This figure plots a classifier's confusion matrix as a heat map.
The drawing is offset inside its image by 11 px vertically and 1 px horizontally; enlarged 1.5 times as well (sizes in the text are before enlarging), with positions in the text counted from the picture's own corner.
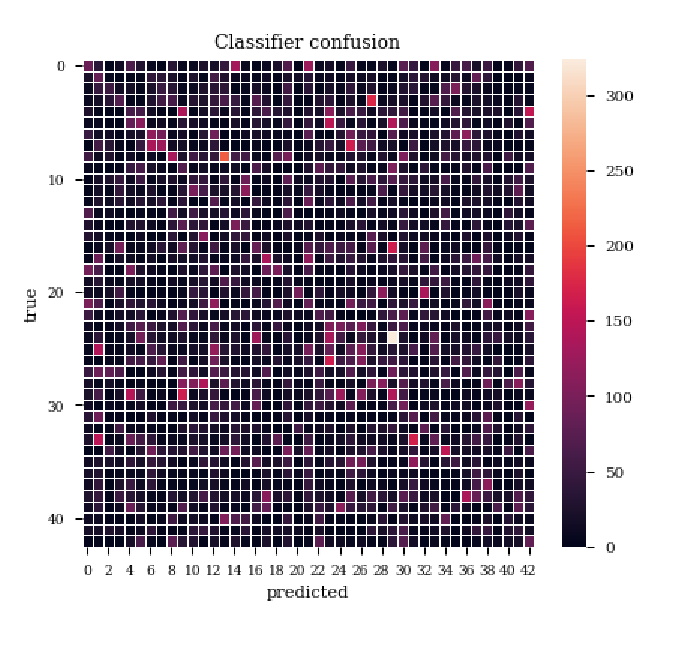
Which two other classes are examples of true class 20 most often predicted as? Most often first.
32, 28
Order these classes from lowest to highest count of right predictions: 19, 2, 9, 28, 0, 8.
19, 2, 9, 0, 28, 8
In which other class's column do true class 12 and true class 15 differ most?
11
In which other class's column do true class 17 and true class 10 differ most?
21
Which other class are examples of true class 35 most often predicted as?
31
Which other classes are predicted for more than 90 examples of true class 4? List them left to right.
9, 23, 42
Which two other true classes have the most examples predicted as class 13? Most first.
8, 40
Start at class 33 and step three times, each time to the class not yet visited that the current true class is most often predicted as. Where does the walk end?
37
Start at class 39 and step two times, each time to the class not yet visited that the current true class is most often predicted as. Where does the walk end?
29
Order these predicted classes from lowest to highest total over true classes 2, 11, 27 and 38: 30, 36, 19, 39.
39, 19, 30, 36
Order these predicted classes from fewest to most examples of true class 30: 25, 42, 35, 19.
35, 19, 25, 42
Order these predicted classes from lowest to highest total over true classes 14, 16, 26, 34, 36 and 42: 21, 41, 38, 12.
41, 38, 12, 21
